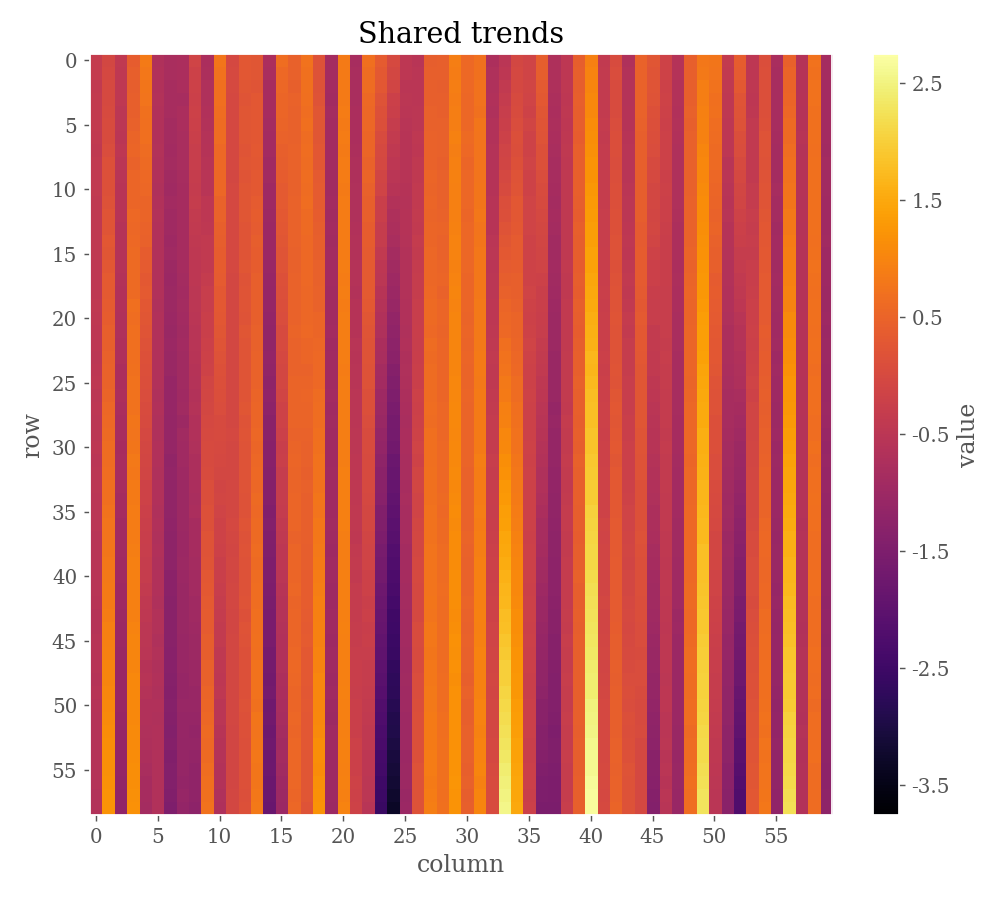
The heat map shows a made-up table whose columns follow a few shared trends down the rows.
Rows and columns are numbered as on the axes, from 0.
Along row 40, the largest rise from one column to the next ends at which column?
56
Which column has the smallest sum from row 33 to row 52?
24
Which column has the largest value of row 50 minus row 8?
33
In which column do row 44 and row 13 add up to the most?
40
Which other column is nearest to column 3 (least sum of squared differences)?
18
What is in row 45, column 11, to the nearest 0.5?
0
